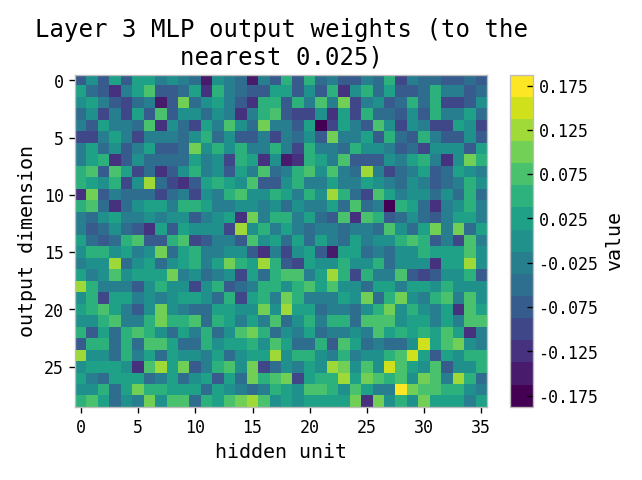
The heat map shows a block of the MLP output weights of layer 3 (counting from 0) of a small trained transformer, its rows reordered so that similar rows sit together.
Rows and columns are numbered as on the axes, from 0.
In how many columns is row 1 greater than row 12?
10
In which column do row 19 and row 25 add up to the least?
5
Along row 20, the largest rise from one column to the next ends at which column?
34
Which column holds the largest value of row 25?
27
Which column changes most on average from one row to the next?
7
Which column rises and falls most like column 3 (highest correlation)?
25
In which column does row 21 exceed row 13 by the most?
6
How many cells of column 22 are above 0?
13
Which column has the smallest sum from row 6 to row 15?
8
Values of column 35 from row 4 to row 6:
-0.1 -0.075 0.025
